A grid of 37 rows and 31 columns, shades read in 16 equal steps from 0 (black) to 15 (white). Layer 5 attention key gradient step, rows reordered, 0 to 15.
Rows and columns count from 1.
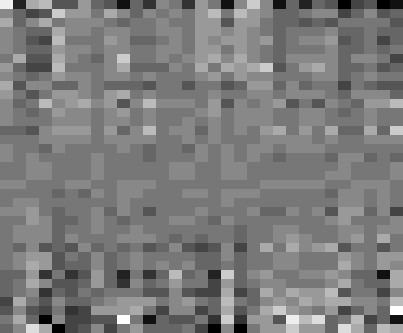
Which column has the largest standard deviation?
31
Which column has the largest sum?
21
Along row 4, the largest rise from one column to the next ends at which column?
5
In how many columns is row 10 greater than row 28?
9
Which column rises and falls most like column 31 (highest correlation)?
22
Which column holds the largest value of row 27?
30
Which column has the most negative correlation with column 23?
19
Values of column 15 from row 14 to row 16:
8 8 8
